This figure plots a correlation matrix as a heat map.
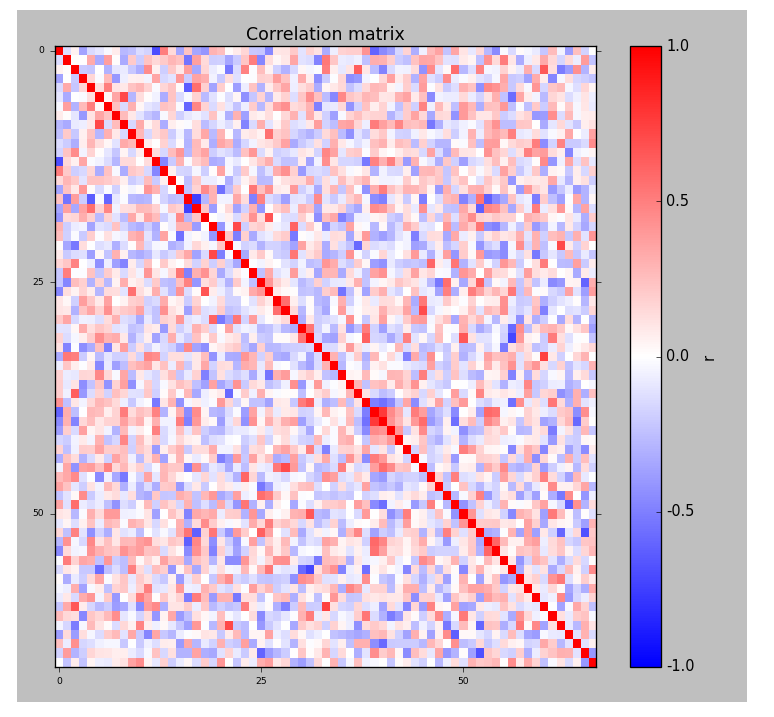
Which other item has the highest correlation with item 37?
2
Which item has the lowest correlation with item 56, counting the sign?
31
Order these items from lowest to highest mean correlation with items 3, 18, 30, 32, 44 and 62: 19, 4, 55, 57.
55, 19, 4, 57
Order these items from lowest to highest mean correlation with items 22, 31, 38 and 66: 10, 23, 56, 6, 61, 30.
56, 23, 10, 6, 30, 61
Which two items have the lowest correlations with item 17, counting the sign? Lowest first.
16, 52
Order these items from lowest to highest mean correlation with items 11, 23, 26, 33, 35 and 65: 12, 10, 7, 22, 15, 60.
22, 7, 10, 15, 12, 60
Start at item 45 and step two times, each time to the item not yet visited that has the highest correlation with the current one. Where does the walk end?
27
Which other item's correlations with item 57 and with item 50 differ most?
29
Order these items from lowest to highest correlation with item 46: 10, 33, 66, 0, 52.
10, 66, 52, 0, 33
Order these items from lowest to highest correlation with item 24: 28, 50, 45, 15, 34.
28, 45, 34, 50, 15
